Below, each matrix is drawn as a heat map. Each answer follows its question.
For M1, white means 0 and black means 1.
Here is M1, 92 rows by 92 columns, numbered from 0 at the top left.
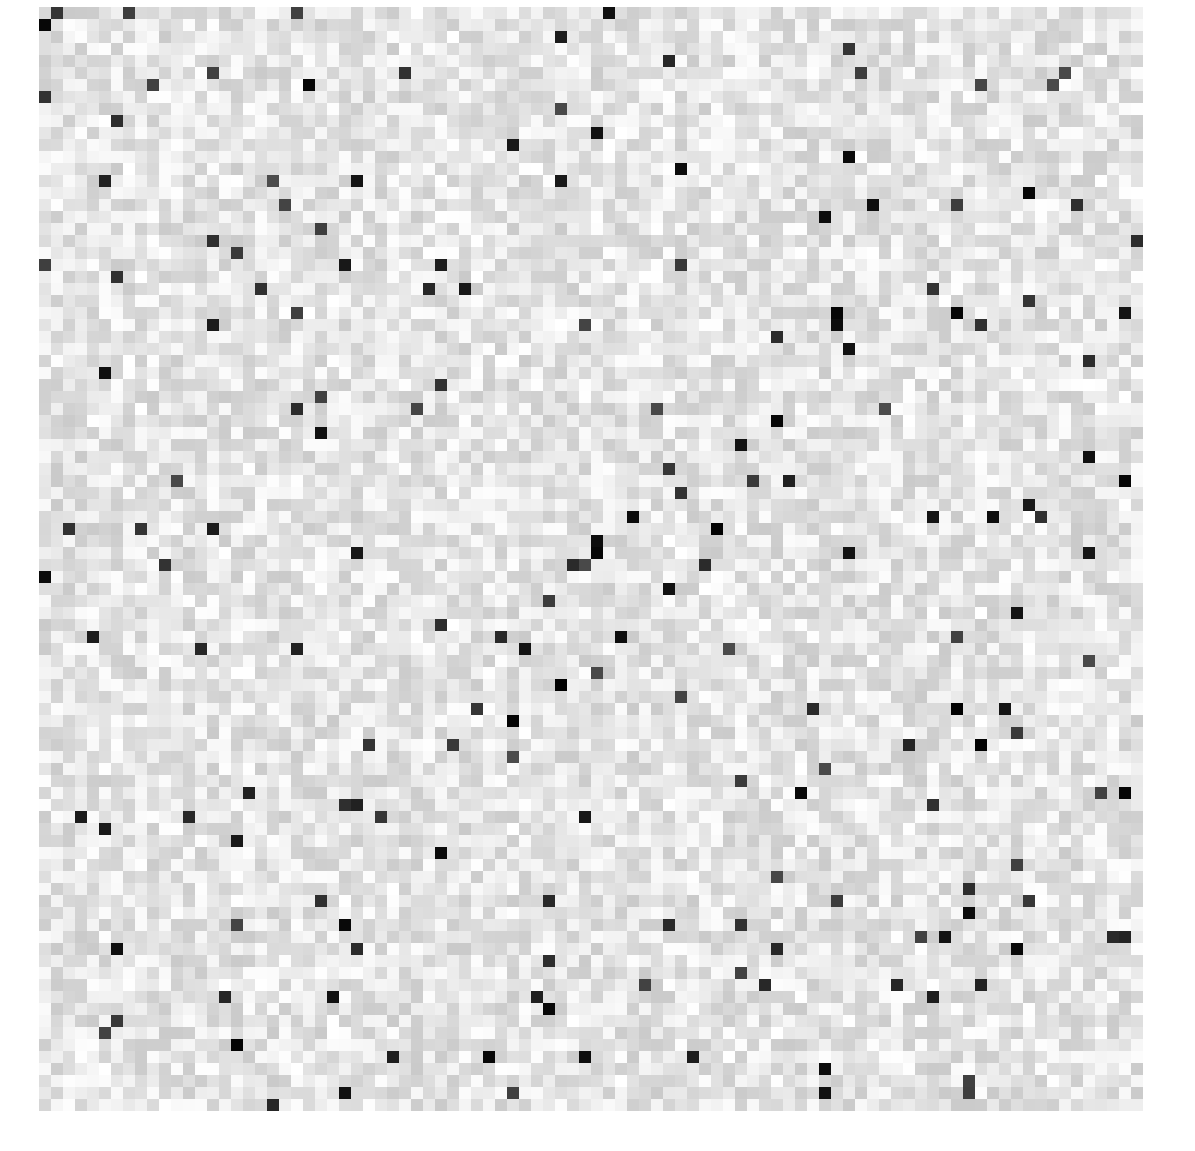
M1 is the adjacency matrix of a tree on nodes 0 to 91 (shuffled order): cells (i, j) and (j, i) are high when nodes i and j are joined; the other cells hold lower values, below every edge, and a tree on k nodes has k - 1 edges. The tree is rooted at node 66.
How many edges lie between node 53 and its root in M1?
3
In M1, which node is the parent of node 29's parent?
45
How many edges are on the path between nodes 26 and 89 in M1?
5
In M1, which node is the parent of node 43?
14
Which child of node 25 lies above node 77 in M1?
90
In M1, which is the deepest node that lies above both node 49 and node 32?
74
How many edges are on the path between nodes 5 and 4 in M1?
7
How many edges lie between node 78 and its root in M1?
2
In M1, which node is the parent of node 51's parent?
21
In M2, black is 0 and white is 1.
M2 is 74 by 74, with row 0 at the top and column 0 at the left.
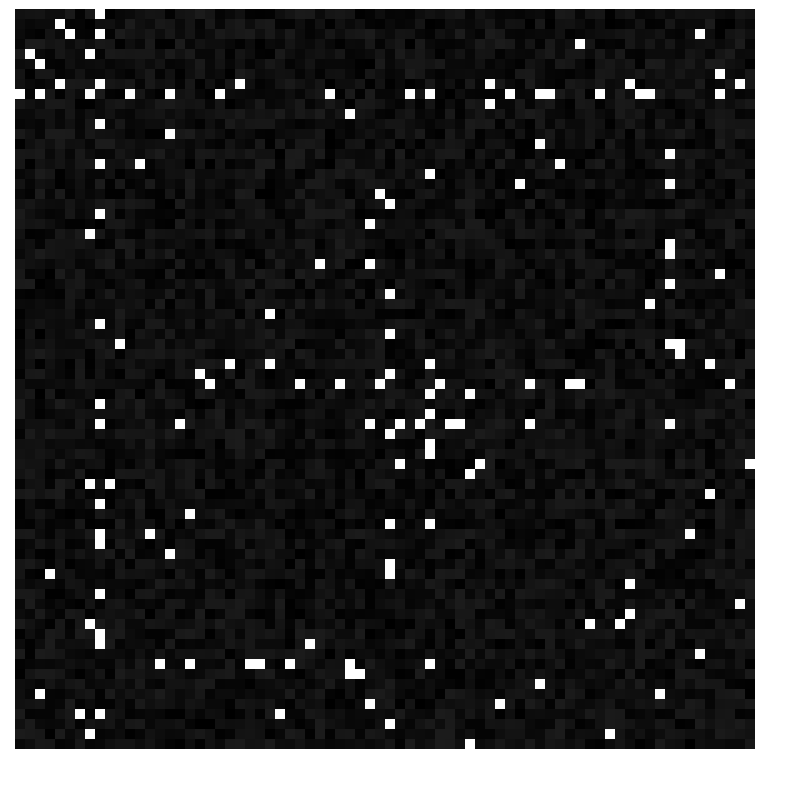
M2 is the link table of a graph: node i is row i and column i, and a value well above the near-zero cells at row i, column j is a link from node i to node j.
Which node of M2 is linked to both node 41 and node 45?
node 38
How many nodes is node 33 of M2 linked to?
3
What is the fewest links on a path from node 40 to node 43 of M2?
2
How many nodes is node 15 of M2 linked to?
3
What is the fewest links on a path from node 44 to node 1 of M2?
5
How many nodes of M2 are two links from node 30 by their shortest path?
1
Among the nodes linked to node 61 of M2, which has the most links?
node 7
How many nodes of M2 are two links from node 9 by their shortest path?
1
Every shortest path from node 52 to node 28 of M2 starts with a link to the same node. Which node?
node 8
